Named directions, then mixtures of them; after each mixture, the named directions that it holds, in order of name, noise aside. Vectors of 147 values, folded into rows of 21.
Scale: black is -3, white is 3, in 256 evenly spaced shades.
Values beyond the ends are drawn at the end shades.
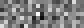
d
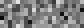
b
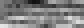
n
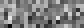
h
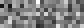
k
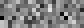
b, d.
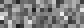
b.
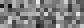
k.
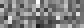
h, k.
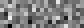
b, h.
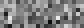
h.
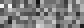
k.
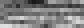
n.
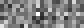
d, k.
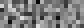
d, k.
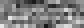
h, n.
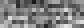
h, n.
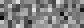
b.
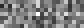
d, k.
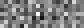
d.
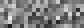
h.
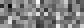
k.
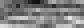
n.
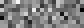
b, k.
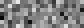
b.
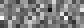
b, d.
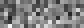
h.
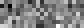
k, n.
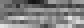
n.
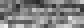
b, n.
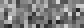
h.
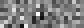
d, h.
